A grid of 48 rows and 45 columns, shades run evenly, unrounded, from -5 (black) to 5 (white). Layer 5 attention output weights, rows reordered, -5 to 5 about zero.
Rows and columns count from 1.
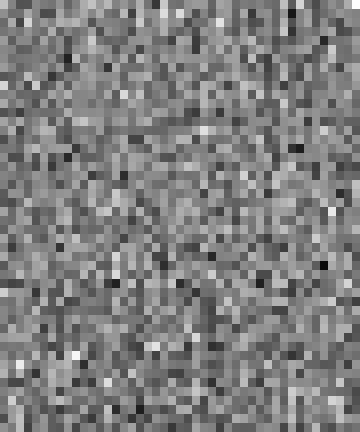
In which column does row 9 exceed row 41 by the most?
11
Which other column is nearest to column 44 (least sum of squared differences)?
13
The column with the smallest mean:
34
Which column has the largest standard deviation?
37
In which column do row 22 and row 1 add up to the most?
45
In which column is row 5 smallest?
41
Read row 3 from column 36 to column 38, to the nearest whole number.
2 -2 0
